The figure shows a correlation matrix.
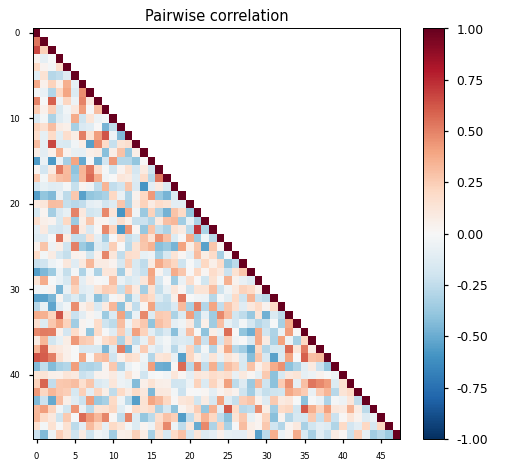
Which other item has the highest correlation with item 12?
9
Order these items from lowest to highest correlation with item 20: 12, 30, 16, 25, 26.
12, 30, 26, 25, 16
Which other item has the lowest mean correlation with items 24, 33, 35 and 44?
18
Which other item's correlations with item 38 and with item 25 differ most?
19
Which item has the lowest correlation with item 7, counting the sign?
13
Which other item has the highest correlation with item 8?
2
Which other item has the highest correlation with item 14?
33
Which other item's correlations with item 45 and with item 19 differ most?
6
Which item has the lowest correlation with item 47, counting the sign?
29
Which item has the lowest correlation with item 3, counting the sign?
30
